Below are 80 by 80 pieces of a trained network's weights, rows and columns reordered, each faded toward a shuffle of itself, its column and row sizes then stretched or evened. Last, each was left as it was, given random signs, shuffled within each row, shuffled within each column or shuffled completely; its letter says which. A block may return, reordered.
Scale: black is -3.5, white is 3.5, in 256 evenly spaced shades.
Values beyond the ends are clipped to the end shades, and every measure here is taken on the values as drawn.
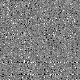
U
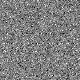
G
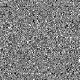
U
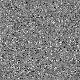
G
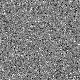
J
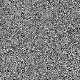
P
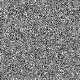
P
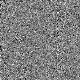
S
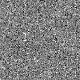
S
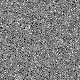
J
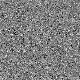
G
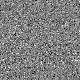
G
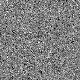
S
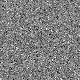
J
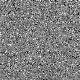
G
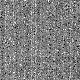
S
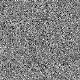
P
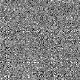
U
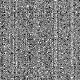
U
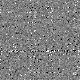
P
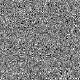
U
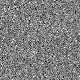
J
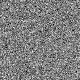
J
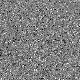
G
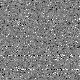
G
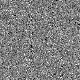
S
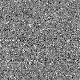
G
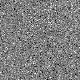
S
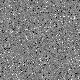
J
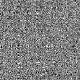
U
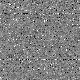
G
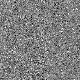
S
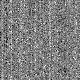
S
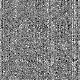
U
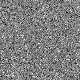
G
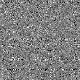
U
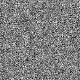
P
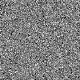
S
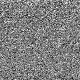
G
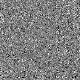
P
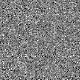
P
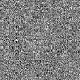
U
